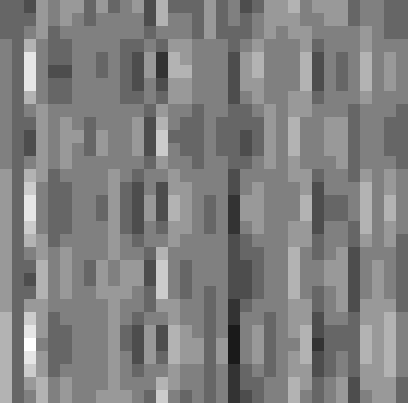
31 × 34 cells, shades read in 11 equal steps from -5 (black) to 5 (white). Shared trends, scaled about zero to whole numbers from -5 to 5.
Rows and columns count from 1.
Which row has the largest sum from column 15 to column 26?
6
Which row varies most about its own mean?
27
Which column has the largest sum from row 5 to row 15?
3
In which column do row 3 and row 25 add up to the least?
20
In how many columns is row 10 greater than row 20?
6
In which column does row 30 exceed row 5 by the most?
14
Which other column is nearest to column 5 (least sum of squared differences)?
11
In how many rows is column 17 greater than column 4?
1
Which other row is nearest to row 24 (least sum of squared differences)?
30
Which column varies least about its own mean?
2
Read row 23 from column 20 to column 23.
-2 -2 -1 0
